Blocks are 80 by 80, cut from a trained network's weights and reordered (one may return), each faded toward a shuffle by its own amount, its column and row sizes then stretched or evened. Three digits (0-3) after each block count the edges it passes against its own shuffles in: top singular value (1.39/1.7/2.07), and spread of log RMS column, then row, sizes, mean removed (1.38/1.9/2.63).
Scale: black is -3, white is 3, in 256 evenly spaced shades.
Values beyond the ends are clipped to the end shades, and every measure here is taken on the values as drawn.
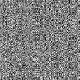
3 2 0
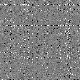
2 2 2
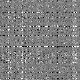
2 2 3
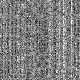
3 2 0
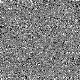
0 1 2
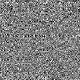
1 1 2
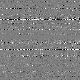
3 0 3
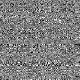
2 0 3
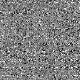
1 1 2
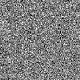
2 1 0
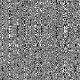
2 3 1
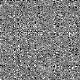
1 2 2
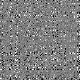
0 3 3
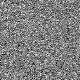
1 1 0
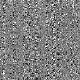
1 3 1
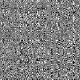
2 3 2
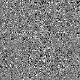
1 2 2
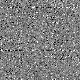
1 1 1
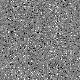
0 1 0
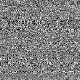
2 0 3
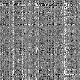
3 2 3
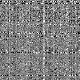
2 0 3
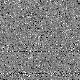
1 0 2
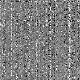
2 3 1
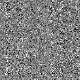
0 2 1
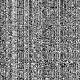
3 0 1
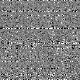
1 2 3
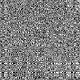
2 0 2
